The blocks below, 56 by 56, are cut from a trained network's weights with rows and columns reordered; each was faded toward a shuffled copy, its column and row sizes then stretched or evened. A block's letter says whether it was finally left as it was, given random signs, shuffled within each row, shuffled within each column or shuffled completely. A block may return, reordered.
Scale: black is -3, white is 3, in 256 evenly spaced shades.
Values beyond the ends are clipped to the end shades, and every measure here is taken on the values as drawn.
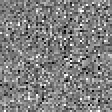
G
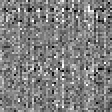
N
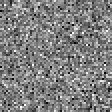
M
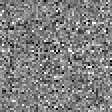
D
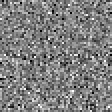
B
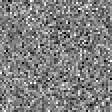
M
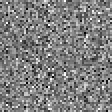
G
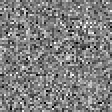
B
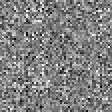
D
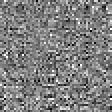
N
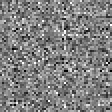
D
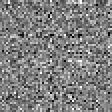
N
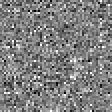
N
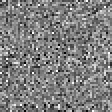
D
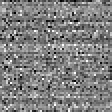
N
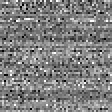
B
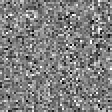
G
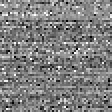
B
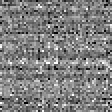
N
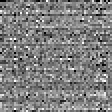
N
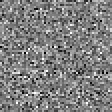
B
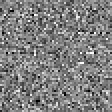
B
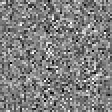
G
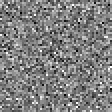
M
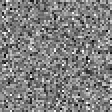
G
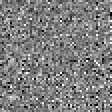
D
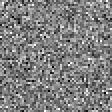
M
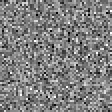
M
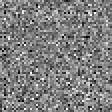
D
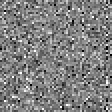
G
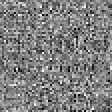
N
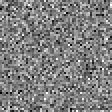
B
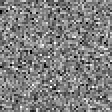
M
